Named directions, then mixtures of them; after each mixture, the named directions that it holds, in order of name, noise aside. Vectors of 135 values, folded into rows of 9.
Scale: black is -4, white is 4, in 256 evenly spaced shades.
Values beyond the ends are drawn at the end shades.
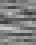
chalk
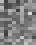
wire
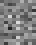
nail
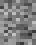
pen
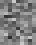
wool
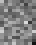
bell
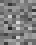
nail.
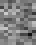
chalk, pen.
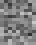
pen, wire, wool.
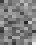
bell.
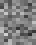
pen, wool.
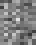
pen, wire.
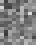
wire.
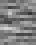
chalk.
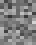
pen, wire, wool.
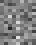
nail.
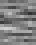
chalk.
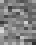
bell, chalk, wool.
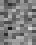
nail, wire.
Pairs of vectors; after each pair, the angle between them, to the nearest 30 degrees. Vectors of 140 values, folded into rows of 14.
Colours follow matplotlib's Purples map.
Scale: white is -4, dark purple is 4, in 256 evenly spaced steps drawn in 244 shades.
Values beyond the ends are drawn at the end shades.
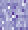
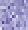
150 degrees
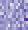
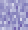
90 degrees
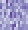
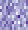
120 degrees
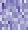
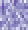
60 degrees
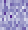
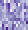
120 degrees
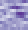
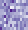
120 degrees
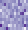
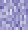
90 degrees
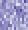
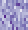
150 degrees
